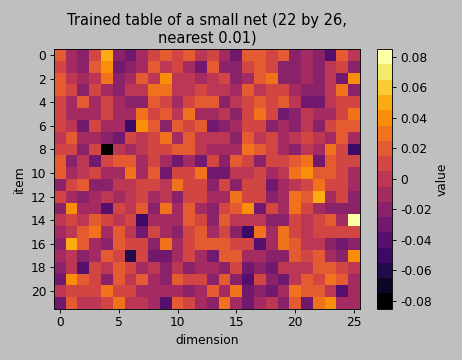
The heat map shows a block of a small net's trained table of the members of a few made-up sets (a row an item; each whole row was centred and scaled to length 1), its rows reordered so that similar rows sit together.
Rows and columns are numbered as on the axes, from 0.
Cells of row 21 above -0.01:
14
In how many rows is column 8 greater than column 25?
9
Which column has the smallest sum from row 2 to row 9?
22
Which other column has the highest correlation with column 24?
8
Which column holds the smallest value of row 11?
18
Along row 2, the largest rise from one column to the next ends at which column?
25
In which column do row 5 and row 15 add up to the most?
17
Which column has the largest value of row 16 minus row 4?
1
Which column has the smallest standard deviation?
11
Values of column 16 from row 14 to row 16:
0 -0.05 0.01
